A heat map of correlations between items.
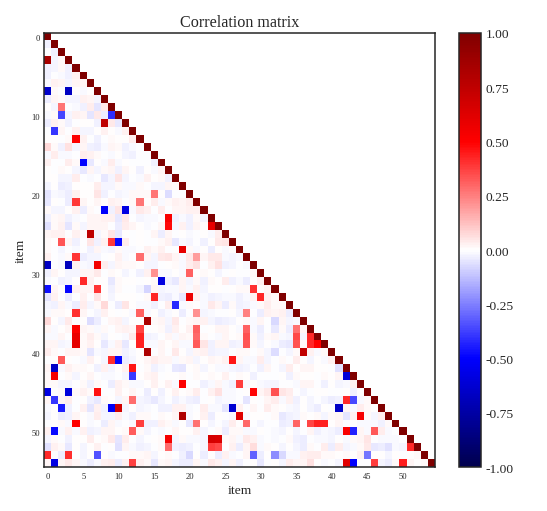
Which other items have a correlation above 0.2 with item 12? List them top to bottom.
42, 46, 50, 54
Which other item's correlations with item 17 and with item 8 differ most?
11
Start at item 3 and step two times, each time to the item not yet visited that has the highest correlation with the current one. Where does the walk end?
53
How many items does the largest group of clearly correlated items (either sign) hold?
9
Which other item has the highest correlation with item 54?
42
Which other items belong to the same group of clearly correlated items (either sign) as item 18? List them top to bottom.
34
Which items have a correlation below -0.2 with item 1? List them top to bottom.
12, 42, 46, 50, 54
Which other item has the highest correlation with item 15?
33
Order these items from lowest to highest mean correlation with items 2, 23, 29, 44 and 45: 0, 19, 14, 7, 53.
0, 53, 14, 19, 7
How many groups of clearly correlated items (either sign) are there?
12
